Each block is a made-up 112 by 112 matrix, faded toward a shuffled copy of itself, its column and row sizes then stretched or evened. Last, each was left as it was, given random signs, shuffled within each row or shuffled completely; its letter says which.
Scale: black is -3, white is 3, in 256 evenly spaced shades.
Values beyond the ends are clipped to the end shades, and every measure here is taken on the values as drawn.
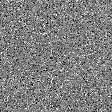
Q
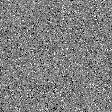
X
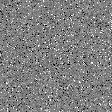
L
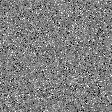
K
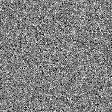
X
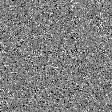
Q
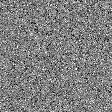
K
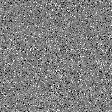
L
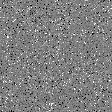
X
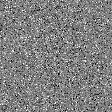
X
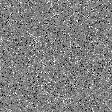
X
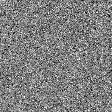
Q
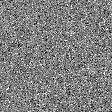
K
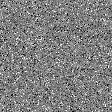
Q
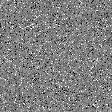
X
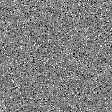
L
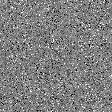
X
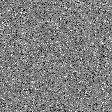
Q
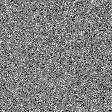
Q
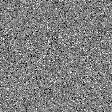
X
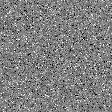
Q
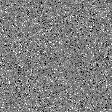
X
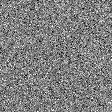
K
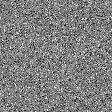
K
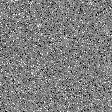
K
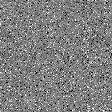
L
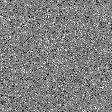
X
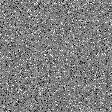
Q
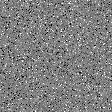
K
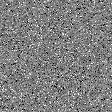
K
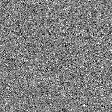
L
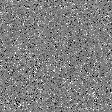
X
